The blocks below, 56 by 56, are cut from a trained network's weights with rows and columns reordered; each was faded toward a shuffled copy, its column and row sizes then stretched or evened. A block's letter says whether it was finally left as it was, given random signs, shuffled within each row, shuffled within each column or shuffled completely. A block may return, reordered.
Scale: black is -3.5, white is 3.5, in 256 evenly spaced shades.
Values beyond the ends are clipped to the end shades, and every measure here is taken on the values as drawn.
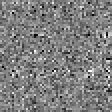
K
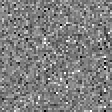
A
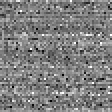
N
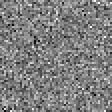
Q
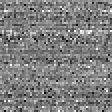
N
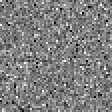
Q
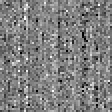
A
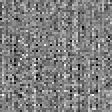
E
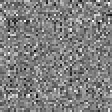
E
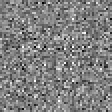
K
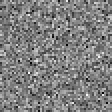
A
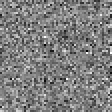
K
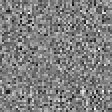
E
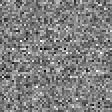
N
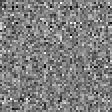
K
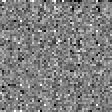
K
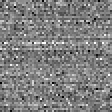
N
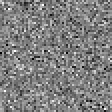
N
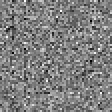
K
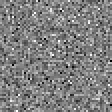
Q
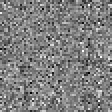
A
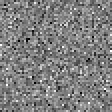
Q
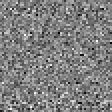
N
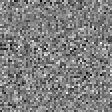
N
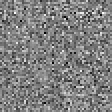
K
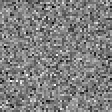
Q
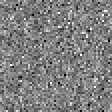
Q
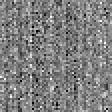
A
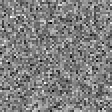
Q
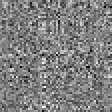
E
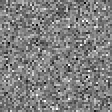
A
